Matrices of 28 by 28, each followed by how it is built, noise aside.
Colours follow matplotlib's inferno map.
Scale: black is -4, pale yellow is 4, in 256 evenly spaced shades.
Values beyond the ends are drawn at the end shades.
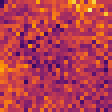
smooth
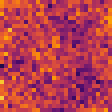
smooth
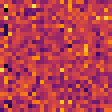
uneven columns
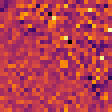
upper triangular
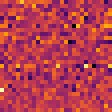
uneven rows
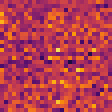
blocks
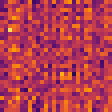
blocks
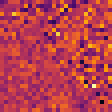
upper triangular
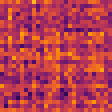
blocks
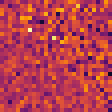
upper triangular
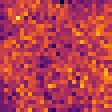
smooth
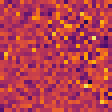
upper triangular
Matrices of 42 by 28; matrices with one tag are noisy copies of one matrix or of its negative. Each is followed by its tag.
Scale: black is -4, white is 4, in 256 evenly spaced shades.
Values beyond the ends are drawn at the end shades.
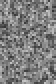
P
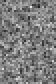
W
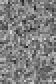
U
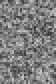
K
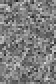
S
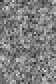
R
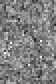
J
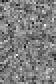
U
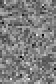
S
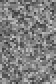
P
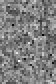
J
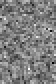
K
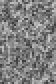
P
